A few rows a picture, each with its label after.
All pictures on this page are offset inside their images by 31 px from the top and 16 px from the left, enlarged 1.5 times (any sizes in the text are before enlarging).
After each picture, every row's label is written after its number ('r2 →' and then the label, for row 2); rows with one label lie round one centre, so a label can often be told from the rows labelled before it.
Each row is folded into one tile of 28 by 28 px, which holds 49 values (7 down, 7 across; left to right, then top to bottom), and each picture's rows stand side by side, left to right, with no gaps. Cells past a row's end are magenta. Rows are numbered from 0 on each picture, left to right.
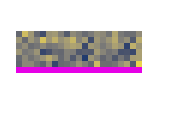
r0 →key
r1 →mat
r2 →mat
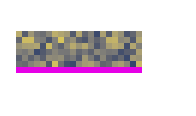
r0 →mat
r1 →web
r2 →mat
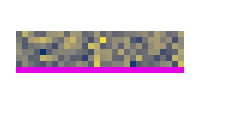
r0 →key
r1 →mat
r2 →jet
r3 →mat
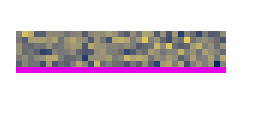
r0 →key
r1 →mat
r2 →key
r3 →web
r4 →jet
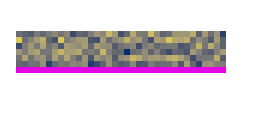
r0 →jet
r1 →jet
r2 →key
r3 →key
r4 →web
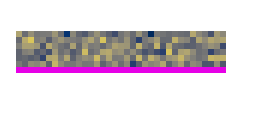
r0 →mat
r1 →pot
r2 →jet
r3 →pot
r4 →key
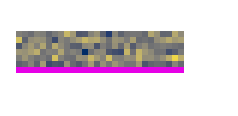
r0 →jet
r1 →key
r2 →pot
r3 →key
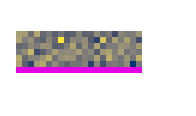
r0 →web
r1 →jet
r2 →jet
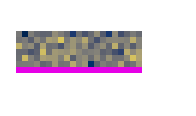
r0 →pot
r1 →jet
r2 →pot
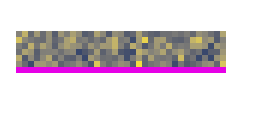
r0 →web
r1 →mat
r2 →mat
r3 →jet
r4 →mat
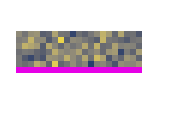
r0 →mat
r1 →jet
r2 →web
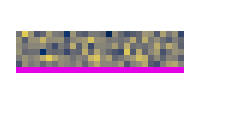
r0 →key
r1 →pot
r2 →pot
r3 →web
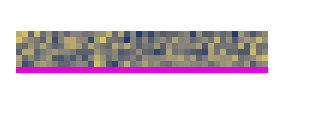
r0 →web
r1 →mat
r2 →web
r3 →pot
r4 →pot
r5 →pot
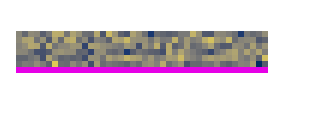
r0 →mat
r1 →mat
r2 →key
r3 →pot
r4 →key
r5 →jet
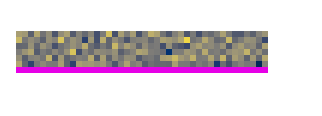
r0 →web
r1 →web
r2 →web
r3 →key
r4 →jet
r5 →jet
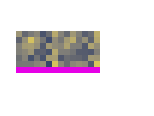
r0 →mat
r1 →mat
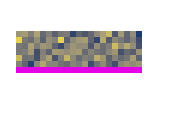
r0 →web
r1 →jet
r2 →web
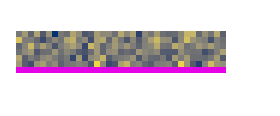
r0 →web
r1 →mat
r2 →web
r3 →mat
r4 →web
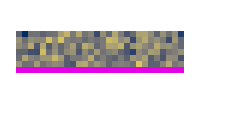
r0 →pot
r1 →web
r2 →mat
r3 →web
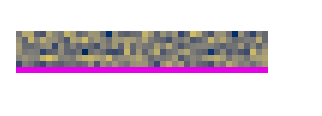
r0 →key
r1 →key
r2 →pot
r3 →web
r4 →key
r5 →pot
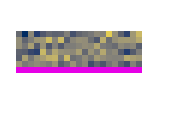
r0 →pot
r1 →jet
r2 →key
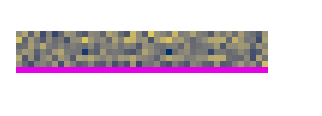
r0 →web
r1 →key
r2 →key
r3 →key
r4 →key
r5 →mat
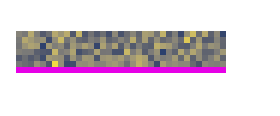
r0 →mat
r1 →web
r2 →pot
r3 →web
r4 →web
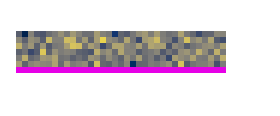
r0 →pot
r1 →mat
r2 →jet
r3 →mat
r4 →jet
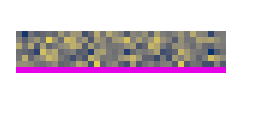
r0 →pot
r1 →mat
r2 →key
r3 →mat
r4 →key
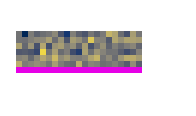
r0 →pot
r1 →pot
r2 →key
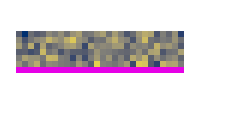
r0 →pot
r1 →mat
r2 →mat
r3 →web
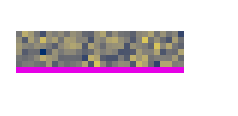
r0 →key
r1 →mat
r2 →mat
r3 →web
